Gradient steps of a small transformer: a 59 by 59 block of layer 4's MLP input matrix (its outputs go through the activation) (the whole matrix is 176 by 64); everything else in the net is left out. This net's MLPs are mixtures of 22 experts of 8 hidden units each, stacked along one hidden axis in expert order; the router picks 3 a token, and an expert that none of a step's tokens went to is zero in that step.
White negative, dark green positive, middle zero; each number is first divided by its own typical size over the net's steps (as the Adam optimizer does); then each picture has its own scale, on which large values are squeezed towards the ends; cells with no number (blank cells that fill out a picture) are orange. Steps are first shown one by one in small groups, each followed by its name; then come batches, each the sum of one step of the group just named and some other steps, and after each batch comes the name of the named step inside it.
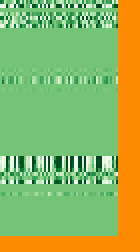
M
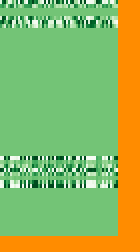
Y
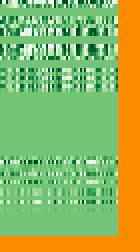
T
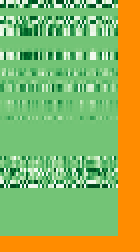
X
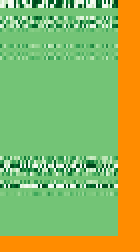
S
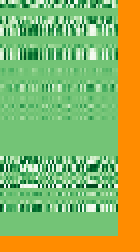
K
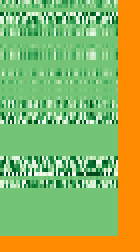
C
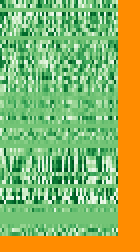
M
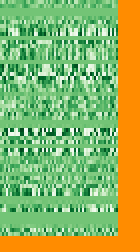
K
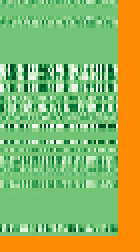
Y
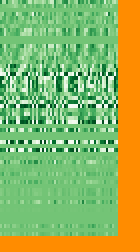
T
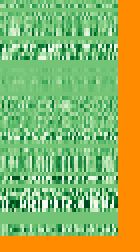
M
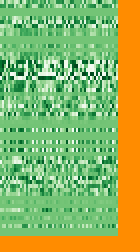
X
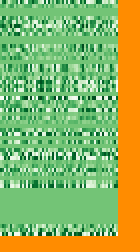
Y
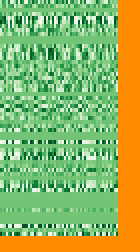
Y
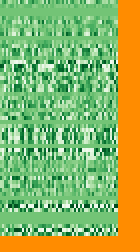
Y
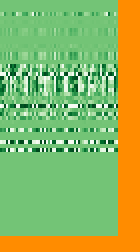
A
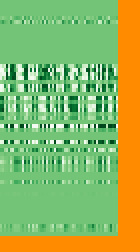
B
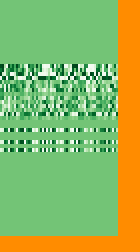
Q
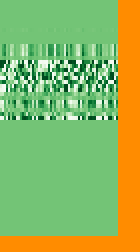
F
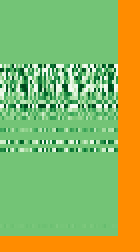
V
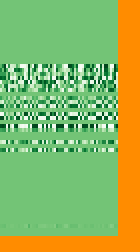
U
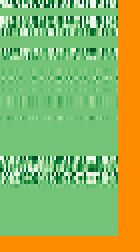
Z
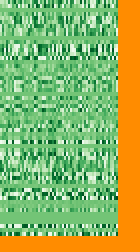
Z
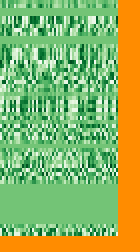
F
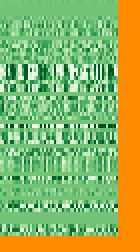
B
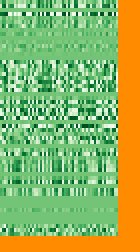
U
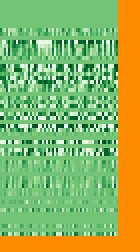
U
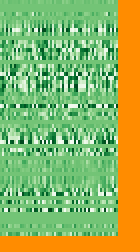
A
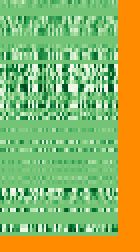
V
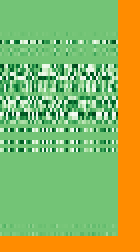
Q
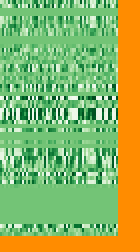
Z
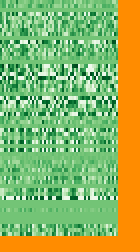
Q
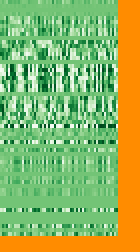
B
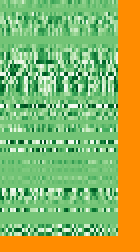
A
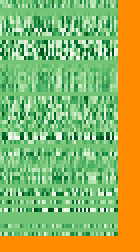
Z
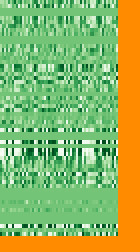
Z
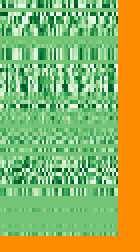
V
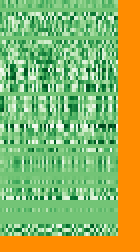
B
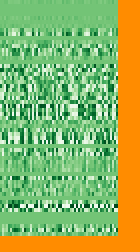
V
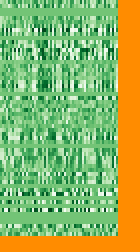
Z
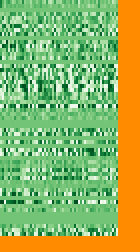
V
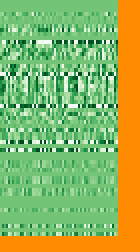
A
